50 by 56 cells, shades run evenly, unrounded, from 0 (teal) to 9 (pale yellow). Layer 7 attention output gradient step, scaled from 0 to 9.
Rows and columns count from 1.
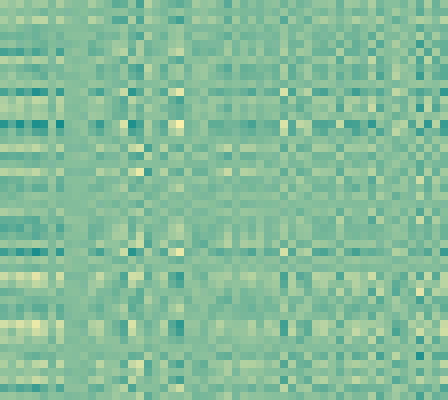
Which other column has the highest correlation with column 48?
53
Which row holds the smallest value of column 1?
16
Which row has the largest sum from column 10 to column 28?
22
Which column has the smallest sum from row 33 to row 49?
23
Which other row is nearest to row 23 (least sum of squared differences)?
40
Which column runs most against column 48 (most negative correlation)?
50
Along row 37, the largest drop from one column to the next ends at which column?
54
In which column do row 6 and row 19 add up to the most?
18
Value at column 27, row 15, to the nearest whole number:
5
